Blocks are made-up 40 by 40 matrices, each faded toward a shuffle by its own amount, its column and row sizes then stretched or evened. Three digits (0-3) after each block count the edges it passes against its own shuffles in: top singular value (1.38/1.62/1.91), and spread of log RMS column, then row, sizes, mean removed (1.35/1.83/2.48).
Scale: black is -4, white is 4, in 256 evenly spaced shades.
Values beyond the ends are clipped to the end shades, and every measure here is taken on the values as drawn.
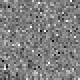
1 0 0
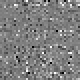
0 2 2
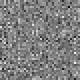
2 2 0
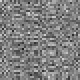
3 1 0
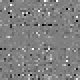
0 1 2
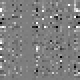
1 3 2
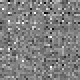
1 1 2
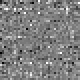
0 1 2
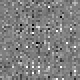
1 2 1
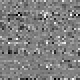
1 1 3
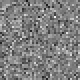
1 0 0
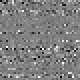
2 0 3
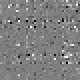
0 2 2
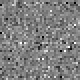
0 0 2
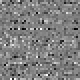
2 0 3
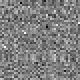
3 0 0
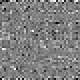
3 0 2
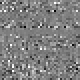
0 0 3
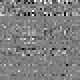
2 1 3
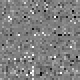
0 0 2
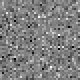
2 1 0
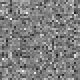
2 1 0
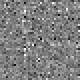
0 1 0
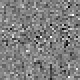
1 1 1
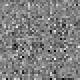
0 1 2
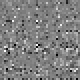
2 2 2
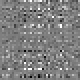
3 2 3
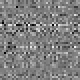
3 0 3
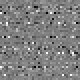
0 0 3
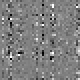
1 3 2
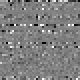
1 0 3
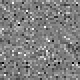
0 0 0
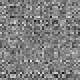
3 0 3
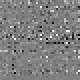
1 1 3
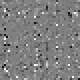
0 2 1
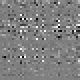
2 2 3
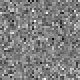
1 1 1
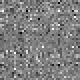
2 1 1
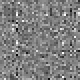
2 2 1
